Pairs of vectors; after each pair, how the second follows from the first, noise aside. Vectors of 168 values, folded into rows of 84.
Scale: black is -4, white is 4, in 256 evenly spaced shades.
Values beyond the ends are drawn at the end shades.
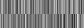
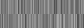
negated, shrunk.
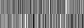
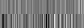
wrapped around, negated, partly zeroed.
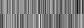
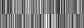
wrapped around, negated.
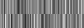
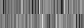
wrapped around, negated, partly zeroed.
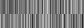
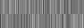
negated, shrunk.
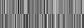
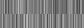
negated, shrunk.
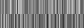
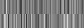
reversed, partly zeroed.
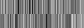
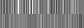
negated, partly zeroed.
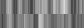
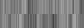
wrapped around, negated, shrunk.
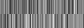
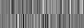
wrapped around, negated, partly zeroed.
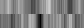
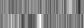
negated, partly zeroed.
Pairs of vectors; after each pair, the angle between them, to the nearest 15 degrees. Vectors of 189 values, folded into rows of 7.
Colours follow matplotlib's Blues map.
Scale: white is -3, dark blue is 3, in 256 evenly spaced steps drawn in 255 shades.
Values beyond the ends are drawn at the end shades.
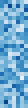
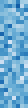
60 degrees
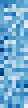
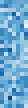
45 degrees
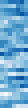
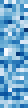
120 degrees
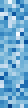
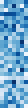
105 degrees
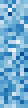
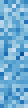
60 degrees
